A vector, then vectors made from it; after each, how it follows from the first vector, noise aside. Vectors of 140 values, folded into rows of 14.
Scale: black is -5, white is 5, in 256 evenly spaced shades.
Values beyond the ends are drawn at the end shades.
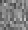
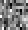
wrapped around, scaled up.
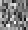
negated, scaled up.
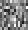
wrapped around, scaled up.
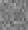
negated, shrunk.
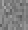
wrapped around, shrunk.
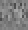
partly zeroed.
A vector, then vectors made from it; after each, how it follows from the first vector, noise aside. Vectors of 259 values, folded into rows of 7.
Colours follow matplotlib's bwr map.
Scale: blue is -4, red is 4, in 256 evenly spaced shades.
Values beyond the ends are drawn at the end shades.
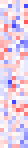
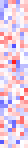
reversed.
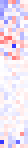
reversed, partly zeroed.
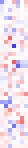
reversed, partly zeroed.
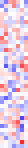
wrapped around, negated.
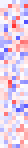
negated.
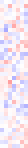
negated, shrunk.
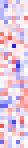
reversed.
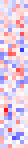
wrapped around, negated.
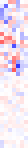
reversed, partly zeroed.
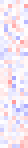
negated, shrunk.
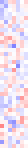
reversed, shrunk.
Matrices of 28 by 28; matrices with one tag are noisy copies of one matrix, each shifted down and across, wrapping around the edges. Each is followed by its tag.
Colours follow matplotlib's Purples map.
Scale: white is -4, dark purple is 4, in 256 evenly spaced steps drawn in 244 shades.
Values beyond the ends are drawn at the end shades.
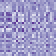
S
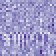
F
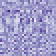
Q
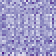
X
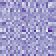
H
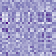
S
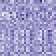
X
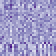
F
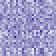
X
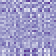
S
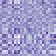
S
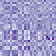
S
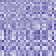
S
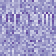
F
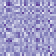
H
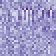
F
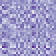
H
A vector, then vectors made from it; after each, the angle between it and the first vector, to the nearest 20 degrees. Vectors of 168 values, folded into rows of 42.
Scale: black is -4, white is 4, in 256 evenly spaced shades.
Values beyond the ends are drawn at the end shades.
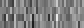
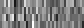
140 degrees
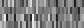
140 degrees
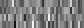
120 degrees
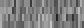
100 degrees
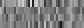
100 degrees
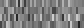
80 degrees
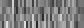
120 degrees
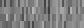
60 degrees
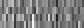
160 degrees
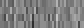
20 degrees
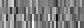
160 degrees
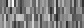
140 degrees
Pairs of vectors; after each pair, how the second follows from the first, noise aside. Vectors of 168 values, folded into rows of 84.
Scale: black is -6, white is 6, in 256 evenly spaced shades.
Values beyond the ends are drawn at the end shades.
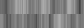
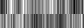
wrapped around, negated, scaled up.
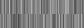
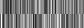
wrapped around, scaled up.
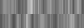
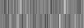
wrapped around, partly zeroed.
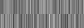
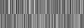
reversed.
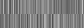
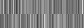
copied.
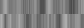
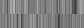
wrapped around, partly zeroed.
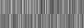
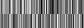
scaled up.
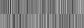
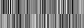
scaled up.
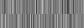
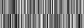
reversed, scaled up.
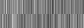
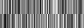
wrapped around, scaled up.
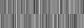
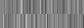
wrapped around, partly zeroed.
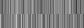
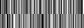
reversed, scaled up.
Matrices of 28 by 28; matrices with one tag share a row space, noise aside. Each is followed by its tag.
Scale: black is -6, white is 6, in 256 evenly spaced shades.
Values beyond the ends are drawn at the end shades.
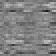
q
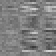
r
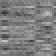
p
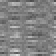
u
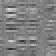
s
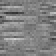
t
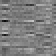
p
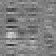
s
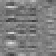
s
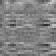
q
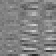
r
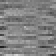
t
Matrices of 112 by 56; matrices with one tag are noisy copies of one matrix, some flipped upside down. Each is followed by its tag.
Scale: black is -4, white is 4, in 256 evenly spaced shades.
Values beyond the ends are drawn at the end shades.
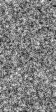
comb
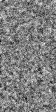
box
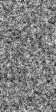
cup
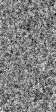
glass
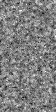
box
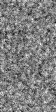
cup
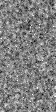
glass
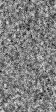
glass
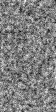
cup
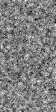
cup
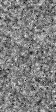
comb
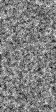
box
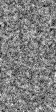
box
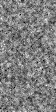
cup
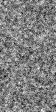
comb
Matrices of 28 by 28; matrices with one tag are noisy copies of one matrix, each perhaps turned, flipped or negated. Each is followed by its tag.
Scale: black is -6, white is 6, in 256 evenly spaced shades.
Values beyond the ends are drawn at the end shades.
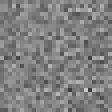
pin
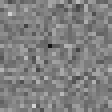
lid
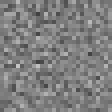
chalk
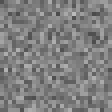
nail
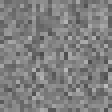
lid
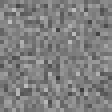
chalk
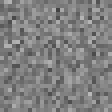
pin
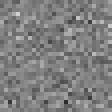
pin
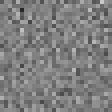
pin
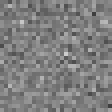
chalk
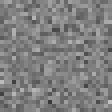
nail
